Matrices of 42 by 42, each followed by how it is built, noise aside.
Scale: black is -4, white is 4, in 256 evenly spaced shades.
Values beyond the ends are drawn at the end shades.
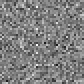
low rank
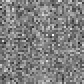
blocks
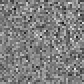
upper triangular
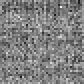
blocks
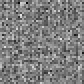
blocks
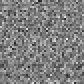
repeating columns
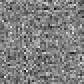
low rank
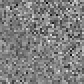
upper triangular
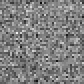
blocks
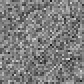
Hankel
